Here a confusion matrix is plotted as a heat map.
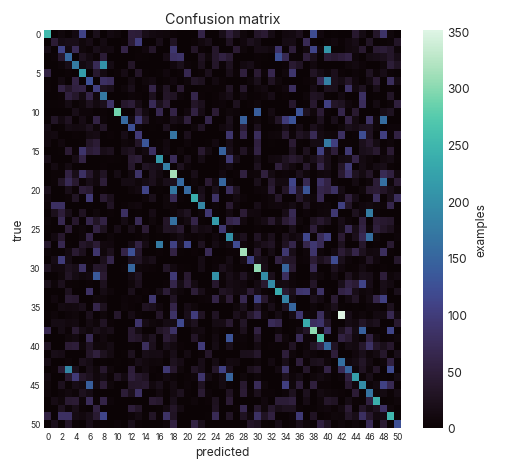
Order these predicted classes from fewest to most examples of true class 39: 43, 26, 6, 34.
34, 43, 6, 26
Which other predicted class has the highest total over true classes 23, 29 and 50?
46
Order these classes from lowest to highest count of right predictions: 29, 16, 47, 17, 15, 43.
15, 29, 43, 17, 16, 47
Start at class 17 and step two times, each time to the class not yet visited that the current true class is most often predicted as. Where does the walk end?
3
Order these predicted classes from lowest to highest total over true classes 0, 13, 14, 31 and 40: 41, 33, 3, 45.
33, 3, 41, 45
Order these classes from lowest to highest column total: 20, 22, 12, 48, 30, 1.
1, 20, 22, 12, 48, 30
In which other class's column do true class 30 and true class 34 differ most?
12
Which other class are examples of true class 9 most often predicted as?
40
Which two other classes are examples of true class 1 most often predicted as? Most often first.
13, 37
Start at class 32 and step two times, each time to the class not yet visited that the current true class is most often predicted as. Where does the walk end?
6
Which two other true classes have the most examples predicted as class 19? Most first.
37, 3
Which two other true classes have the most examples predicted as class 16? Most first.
27, 10
